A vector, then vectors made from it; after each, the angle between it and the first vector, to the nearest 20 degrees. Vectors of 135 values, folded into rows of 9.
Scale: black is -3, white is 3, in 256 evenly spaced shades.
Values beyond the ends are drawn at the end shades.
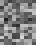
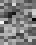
80 degrees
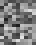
20 degrees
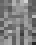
100 degrees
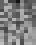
80 degrees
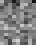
60 degrees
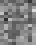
60 degrees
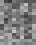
40 degrees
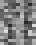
80 degrees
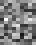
160 degrees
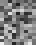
40 degrees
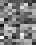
20 degrees
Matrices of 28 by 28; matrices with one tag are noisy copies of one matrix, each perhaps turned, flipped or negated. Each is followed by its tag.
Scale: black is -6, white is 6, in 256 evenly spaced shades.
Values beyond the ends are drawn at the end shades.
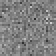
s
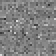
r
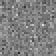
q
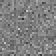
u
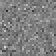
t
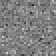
q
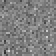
t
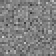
q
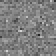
r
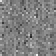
r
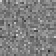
r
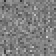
t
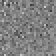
t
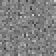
r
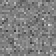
q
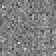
q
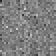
r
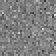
u
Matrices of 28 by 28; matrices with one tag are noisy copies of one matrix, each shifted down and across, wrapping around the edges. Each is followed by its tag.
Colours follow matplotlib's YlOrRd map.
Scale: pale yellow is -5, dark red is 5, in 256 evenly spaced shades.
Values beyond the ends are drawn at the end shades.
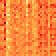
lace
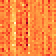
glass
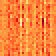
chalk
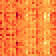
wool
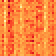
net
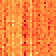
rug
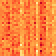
net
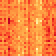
wool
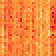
rug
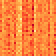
glass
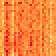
rug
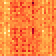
wool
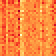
lace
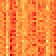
net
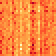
rug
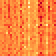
rug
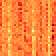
net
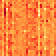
chalk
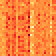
lace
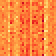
lace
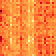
wool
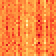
rug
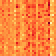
lace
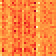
lace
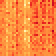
wool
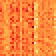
lace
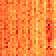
rug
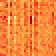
chalk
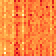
rug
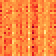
net
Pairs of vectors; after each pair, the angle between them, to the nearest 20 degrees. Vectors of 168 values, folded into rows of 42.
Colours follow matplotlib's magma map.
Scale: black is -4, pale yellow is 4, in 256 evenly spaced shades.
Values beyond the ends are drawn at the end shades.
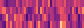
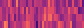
100 degrees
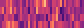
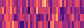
20 degrees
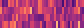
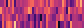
60 degrees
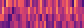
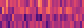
60 degrees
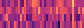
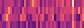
40 degrees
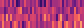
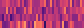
120 degrees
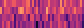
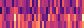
140 degrees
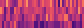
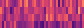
20 degrees
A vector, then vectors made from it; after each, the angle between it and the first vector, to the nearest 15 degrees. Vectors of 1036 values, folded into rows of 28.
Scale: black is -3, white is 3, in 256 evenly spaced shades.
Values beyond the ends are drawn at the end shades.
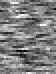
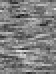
165 degrees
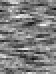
30 degrees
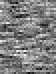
150 degrees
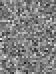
75 degrees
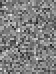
90 degrees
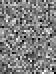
90 degrees
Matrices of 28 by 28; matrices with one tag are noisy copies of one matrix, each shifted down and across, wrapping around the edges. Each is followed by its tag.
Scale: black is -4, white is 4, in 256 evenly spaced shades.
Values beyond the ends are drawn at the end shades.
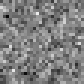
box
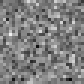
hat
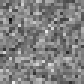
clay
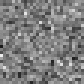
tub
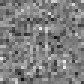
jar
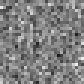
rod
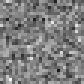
hat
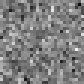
box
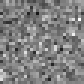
hat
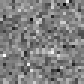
tub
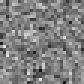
tub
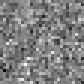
rod
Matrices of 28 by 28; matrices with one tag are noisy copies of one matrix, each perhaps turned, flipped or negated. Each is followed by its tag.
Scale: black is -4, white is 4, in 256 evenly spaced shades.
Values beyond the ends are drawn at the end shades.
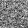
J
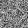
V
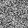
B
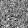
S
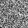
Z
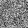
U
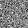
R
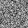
R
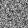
S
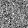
U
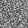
S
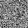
U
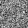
U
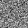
S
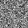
Z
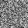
R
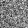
J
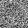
U
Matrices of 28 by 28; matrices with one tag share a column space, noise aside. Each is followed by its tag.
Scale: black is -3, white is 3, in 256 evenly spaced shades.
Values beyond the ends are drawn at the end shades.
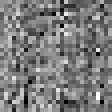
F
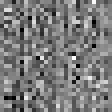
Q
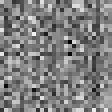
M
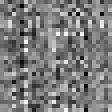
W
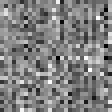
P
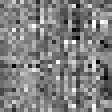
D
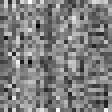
M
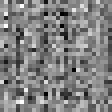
F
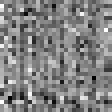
F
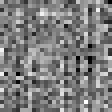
P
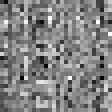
Q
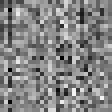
P
